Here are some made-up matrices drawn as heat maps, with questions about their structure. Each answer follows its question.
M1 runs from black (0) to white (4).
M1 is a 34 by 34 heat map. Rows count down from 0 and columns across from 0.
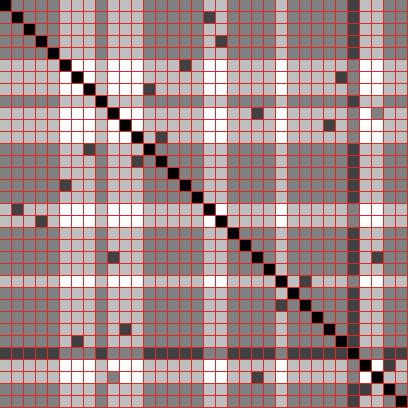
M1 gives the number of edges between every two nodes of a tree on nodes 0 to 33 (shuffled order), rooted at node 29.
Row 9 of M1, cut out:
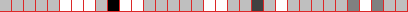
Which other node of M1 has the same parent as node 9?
31
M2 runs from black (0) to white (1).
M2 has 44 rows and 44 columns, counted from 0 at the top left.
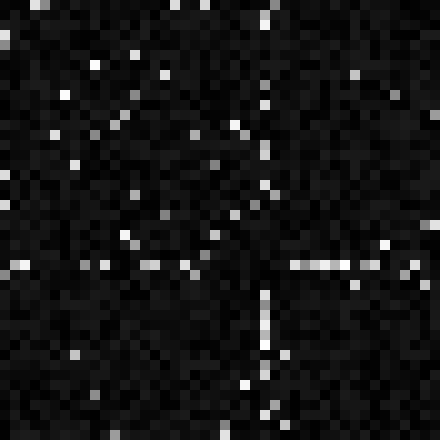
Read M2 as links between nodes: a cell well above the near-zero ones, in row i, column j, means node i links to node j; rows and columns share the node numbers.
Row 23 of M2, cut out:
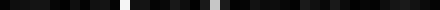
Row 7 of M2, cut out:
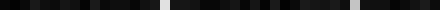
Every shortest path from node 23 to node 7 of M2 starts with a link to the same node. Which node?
node 21
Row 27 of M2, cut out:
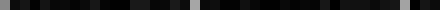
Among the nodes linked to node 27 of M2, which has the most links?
node 0
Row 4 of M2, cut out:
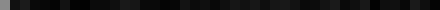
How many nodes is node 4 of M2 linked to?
1
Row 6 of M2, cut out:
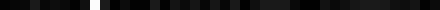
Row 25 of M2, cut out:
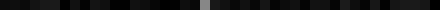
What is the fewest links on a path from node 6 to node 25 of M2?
7
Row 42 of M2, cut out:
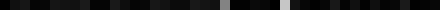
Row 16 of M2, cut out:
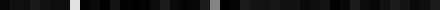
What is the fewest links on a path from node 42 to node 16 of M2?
4
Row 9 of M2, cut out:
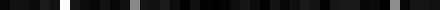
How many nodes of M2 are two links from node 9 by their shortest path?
3
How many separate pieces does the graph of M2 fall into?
3
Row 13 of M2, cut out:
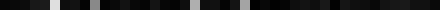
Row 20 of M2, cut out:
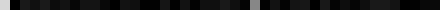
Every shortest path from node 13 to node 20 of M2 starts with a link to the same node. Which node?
node 19
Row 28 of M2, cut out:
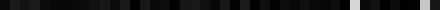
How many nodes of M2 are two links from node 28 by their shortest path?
2
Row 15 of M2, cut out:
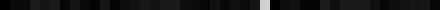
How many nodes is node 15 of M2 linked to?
1
